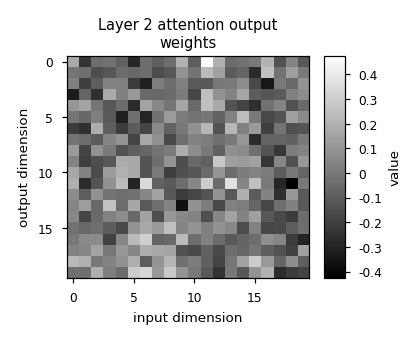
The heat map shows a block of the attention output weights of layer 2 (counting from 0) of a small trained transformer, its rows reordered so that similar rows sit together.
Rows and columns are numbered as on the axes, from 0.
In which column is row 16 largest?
6
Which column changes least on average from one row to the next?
10
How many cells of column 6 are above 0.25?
3
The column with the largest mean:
11
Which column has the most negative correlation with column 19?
16
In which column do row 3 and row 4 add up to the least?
15
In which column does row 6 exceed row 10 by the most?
2
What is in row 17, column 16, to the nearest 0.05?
-0.1
